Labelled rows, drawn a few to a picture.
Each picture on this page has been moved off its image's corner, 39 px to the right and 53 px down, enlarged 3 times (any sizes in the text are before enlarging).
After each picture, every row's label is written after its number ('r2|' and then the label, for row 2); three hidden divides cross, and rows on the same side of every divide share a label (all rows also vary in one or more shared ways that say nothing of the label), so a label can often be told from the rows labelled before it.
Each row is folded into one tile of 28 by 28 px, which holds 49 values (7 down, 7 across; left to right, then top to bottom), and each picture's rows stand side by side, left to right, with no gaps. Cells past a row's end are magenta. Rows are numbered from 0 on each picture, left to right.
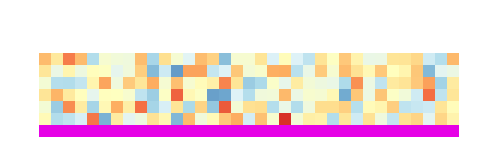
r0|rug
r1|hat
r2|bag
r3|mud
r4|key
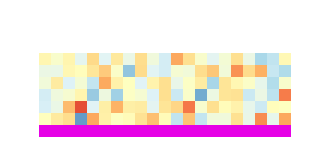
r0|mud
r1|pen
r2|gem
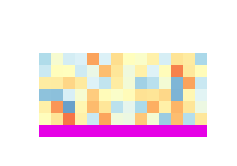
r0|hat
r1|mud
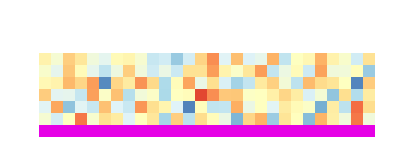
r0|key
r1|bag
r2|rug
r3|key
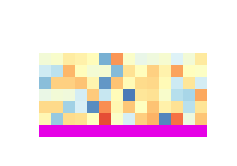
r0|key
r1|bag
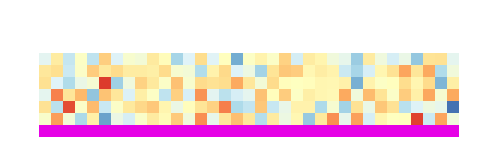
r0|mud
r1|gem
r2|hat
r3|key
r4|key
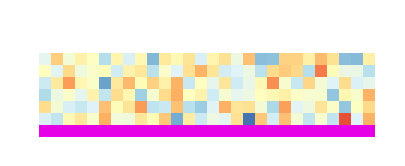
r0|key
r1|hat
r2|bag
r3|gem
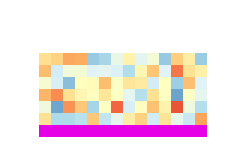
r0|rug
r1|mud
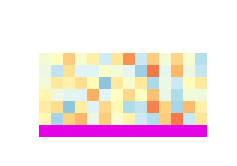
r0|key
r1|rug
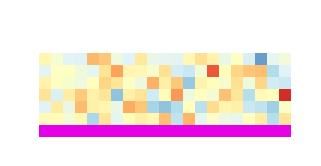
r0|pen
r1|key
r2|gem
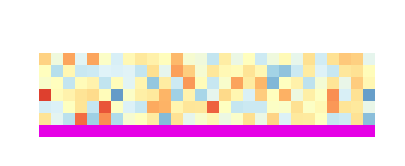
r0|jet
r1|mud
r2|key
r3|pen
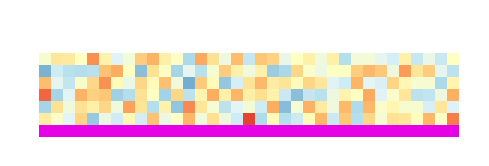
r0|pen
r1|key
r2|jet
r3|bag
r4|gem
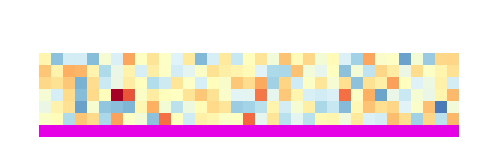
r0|gem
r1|rug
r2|key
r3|key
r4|bag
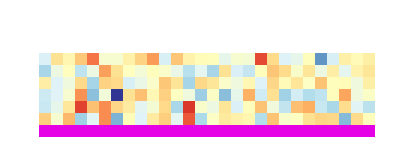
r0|pen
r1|jet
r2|pen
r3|hat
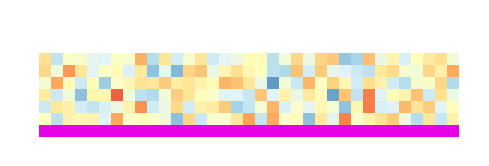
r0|gem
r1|hat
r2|key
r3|gem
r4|mud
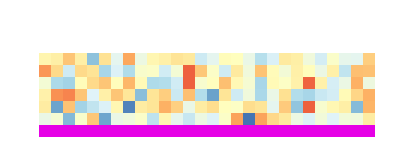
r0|rug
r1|mud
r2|bag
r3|bag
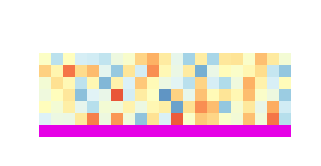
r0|gem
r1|gem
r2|jet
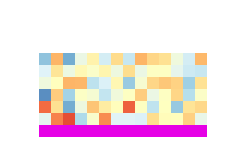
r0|hat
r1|key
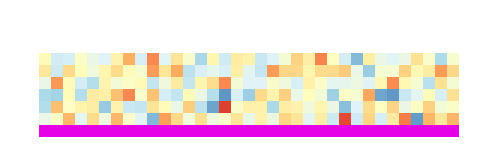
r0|bag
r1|rug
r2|bag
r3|gem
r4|bag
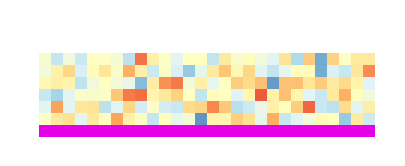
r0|bag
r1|jet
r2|key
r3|hat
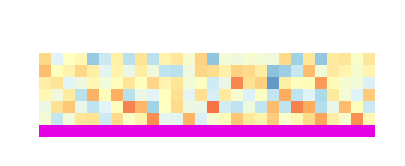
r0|gem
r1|hat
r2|key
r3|hat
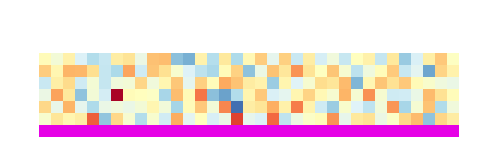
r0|gem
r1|gem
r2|hat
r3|key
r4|hat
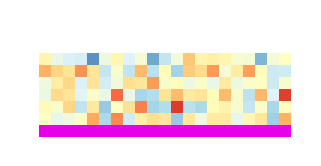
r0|gem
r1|hat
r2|gem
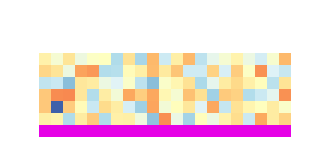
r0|rug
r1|rug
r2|gem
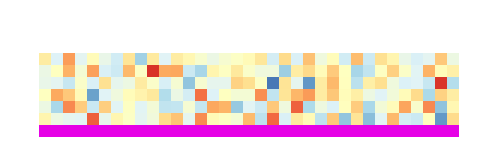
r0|rug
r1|gem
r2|key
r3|jet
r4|mud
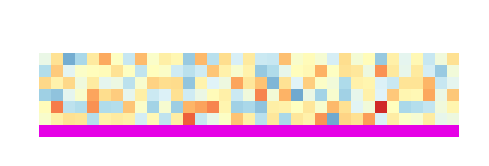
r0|hat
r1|key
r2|key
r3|bag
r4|key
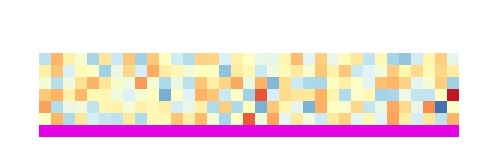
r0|jet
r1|gem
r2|key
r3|rug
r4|bag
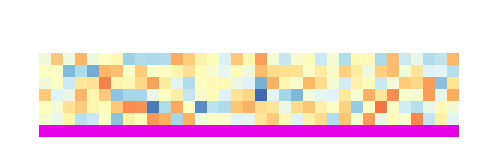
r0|pen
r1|hat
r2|mud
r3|bag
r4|key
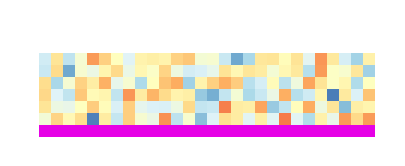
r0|pen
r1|jet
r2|bag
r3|gem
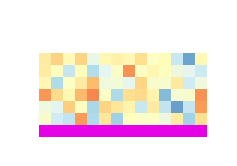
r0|jet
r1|gem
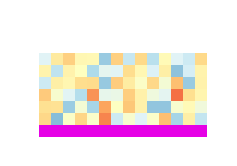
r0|key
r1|key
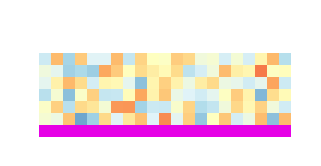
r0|hat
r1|jet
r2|mud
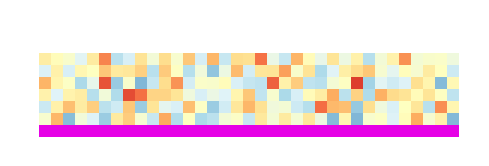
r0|mud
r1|jet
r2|mud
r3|mud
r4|jet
